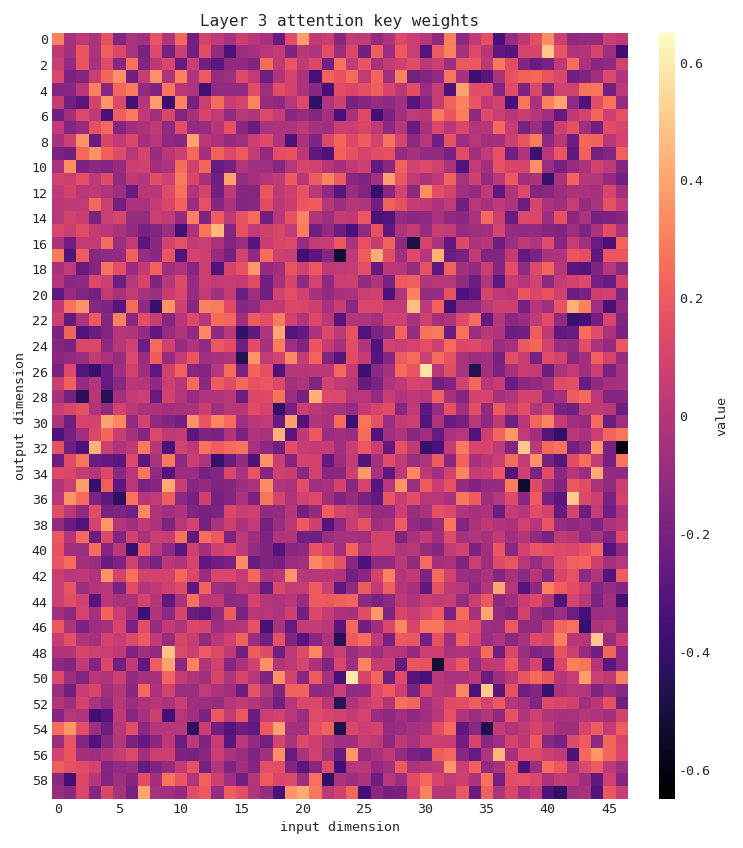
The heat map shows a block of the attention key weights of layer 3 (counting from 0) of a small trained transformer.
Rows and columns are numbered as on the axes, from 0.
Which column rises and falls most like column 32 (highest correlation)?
8
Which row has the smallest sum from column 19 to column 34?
31
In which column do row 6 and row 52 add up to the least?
23
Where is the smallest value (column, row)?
46, 32
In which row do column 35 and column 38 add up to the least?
35
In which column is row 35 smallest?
38
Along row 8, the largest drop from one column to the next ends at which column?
3
